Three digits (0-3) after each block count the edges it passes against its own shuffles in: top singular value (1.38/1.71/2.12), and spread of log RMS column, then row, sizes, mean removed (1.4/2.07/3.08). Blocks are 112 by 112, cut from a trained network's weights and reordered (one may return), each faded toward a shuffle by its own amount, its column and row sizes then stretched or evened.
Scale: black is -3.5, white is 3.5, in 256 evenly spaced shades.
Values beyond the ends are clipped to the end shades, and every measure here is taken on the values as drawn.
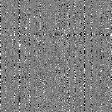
2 3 1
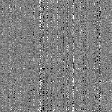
2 3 1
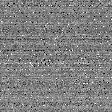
2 0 2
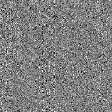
2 2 0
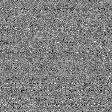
0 0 2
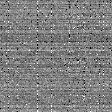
3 2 1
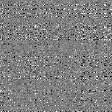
2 2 3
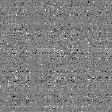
1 2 2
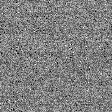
0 1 0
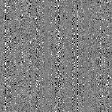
2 3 1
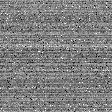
3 0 1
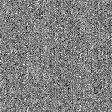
2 0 0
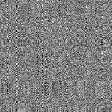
3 2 0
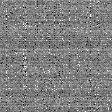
2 2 0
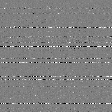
3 0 3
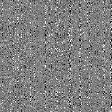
2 3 1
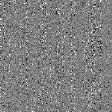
0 3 1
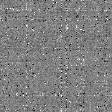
0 2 1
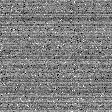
3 0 0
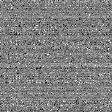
2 0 2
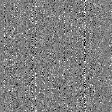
1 3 0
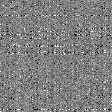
2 0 2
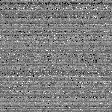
3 0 2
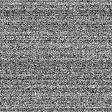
3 1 1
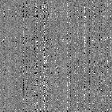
2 3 1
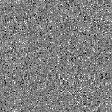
3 1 1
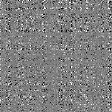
1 3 3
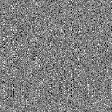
2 2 0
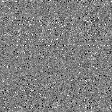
0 1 2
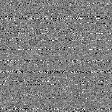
1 0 3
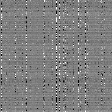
3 3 0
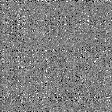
1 1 2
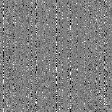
2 3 0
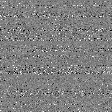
0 0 3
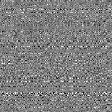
3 0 3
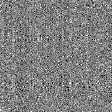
2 0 1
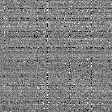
3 2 2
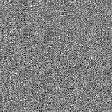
3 1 0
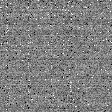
1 1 0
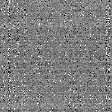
1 2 0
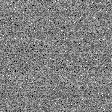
0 0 0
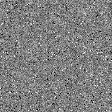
0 1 1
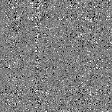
1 2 2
